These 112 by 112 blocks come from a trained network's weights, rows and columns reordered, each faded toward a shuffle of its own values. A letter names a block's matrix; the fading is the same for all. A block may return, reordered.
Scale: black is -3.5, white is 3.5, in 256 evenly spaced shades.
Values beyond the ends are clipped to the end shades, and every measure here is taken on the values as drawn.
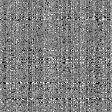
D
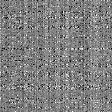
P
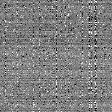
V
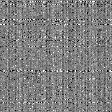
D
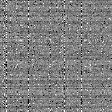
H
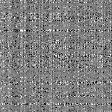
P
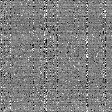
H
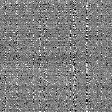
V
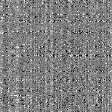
P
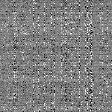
V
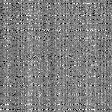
D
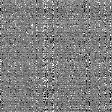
V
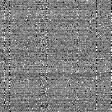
H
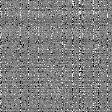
H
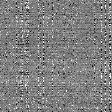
H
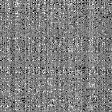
P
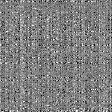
P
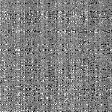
P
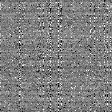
V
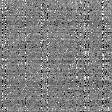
H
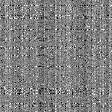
D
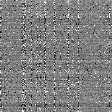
H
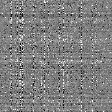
H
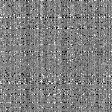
D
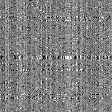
D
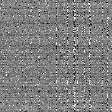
H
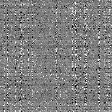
V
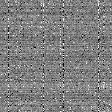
H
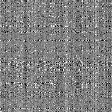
P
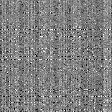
D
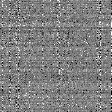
V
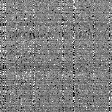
V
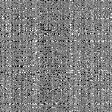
P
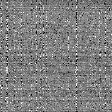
V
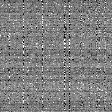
H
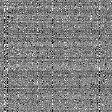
H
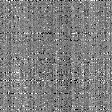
D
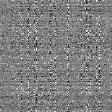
H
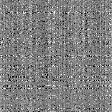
P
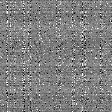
V
